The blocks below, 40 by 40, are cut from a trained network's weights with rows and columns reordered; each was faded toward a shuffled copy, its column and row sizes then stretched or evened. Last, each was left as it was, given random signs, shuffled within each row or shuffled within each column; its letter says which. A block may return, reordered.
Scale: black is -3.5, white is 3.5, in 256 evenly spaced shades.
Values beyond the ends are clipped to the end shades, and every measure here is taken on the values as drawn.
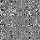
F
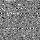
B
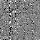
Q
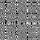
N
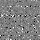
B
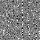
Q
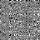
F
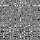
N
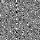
Q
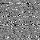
B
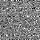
B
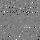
B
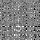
N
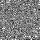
B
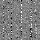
Q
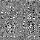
F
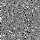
Q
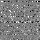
B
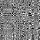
N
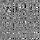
N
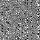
Q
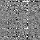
F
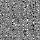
Q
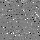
B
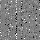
Q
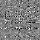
F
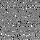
B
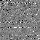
B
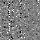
Q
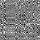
N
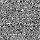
B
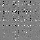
F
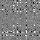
F
